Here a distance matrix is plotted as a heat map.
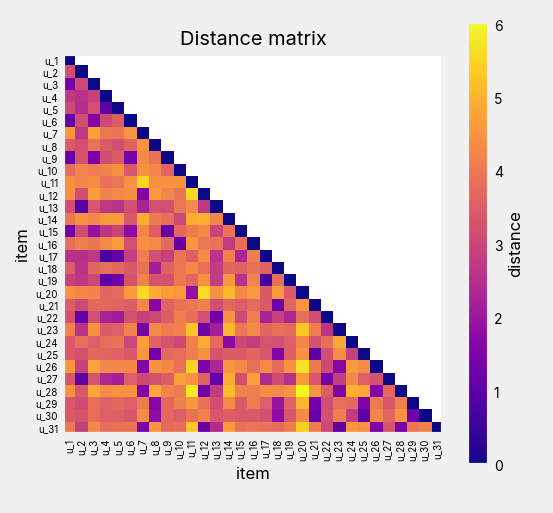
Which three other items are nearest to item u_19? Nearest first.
u_17, u_4, u_5
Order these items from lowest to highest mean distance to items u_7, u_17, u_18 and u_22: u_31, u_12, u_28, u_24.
u_31, u_12, u_28, u_24
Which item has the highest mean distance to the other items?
u_20
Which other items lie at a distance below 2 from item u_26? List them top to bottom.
u_7, u_12, u_23, u_28, u_31
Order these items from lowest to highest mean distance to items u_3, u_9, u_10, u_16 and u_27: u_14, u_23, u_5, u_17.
u_17, u_5, u_14, u_23
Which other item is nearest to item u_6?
u_1
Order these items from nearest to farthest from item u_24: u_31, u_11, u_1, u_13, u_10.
u_10, u_1, u_13, u_11, u_31
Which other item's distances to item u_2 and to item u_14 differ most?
u_27
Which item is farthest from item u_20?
u_28
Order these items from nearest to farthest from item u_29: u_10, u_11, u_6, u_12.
u_6, u_12, u_10, u_11
